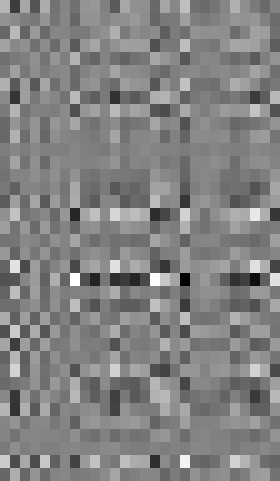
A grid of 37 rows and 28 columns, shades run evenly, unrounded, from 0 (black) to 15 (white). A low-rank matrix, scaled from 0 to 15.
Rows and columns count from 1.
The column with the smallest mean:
19
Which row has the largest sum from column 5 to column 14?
17
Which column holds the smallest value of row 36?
16
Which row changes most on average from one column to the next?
22
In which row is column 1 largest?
36
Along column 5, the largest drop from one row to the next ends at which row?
37
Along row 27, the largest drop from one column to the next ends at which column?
2
